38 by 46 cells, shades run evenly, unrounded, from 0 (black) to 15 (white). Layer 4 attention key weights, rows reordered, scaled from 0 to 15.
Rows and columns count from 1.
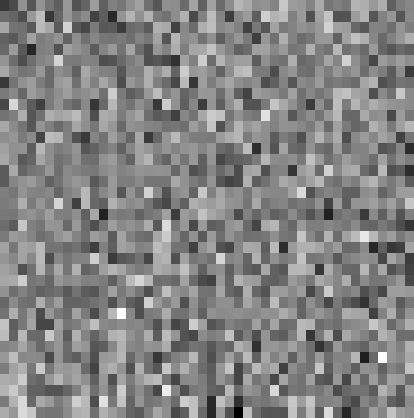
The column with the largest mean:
19
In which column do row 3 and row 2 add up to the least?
13
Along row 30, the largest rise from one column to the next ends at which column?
22
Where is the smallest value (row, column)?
38, 27
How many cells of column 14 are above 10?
6
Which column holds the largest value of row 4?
40
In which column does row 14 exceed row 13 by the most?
5
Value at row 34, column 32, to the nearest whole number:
4
